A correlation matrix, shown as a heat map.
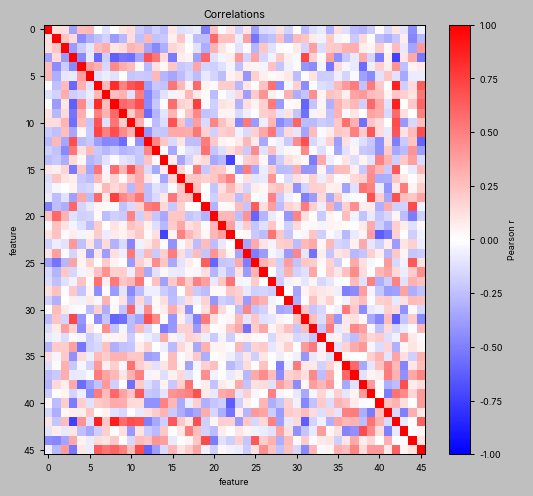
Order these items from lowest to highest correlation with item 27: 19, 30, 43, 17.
43, 30, 17, 19
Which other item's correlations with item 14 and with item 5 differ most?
22
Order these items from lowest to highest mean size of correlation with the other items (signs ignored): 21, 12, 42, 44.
21, 44, 12, 42
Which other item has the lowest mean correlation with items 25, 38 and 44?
20
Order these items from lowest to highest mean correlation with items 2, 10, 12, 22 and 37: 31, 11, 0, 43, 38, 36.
43, 38, 0, 31, 11, 36
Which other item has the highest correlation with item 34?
32
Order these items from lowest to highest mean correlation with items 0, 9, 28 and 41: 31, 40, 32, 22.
31, 22, 32, 40
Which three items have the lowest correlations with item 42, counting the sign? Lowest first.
3, 31, 12
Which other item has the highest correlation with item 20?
1
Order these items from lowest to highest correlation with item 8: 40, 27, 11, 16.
16, 40, 27, 11
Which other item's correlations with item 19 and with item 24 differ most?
25
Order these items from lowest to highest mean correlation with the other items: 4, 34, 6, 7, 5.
5, 4, 34, 7, 6
